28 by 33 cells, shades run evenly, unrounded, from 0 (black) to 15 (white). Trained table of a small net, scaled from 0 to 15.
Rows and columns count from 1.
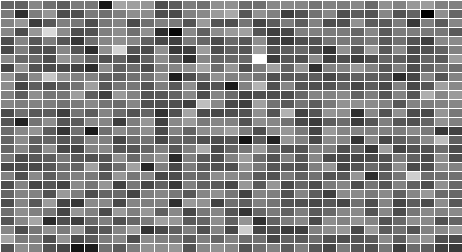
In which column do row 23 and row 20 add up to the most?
30
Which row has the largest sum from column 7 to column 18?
2
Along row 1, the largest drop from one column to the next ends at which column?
8
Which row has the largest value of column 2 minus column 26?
16
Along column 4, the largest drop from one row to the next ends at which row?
10
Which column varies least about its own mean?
22
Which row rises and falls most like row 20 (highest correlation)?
1
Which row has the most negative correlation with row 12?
18
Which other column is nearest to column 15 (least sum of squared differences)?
28
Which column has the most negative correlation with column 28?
29
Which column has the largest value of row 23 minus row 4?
12
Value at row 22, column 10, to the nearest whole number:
4
